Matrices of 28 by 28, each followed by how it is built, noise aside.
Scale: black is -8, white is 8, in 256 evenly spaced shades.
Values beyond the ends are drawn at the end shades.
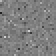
sparse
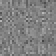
low rank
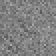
Toeplitz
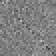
diagonal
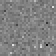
sparse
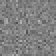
low rank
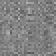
low rank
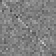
diagonal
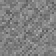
Hankel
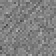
Hankel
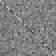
diagonal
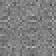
low rank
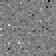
sparse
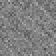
Toeplitz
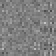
low rank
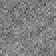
Hankel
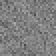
Toeplitz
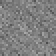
Toeplitz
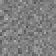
low rank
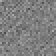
Hankel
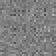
low rank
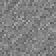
Hankel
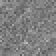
Hankel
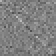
diagonal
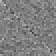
diagonal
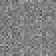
low rank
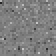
sparse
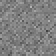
Hankel
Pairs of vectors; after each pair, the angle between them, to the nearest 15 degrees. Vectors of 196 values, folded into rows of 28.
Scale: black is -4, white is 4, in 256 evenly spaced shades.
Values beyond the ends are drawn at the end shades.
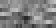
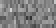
60 degrees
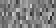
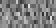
120 degrees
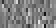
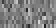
30 degrees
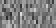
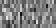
165 degrees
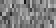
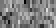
30 degrees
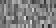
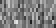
105 degrees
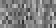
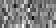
120 degrees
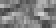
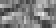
15 degrees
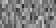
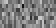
15 degrees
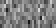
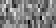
30 degrees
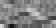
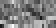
150 degrees
